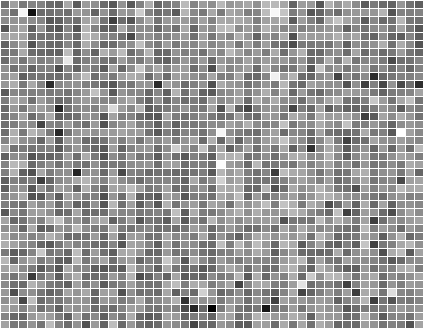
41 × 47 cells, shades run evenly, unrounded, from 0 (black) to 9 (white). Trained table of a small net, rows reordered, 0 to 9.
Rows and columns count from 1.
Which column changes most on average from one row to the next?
39
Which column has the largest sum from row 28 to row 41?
41
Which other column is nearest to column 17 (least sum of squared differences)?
28
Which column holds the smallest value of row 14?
7
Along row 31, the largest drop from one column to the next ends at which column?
42
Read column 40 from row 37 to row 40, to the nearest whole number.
2 5 4 4
